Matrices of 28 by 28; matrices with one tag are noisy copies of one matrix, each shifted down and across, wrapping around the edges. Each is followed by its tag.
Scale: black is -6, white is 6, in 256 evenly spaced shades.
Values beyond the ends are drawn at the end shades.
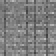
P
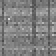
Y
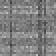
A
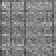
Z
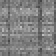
Y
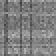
Y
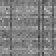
Z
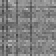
Z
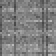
Z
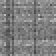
A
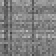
A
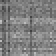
A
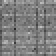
P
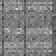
A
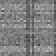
A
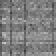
Z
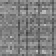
P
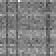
Y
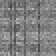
Z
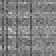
Z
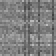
Z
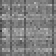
Z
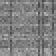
Z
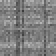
A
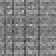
P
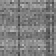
A
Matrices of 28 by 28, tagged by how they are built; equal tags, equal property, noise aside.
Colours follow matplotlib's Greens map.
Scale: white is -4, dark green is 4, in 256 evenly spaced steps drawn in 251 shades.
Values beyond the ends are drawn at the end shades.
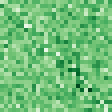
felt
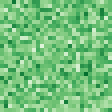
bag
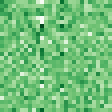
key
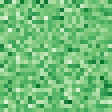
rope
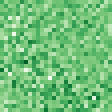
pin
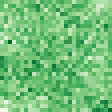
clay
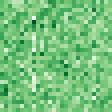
key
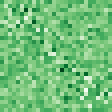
felt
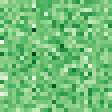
key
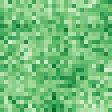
clay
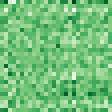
rope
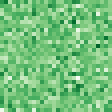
key
